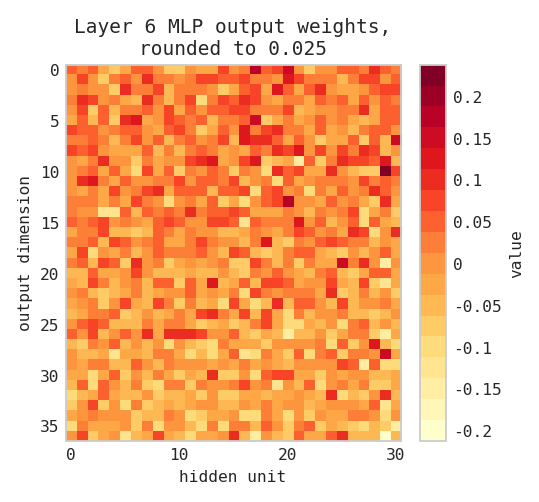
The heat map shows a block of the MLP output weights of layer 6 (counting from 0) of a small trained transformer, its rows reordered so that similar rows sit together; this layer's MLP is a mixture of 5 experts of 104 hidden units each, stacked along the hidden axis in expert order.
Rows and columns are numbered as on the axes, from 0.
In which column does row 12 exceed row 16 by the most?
28
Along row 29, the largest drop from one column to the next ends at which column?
27
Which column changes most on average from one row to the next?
29
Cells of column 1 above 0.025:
12
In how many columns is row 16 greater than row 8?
8
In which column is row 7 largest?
30
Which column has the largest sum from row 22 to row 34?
18
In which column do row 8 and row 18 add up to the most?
21
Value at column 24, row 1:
0.025
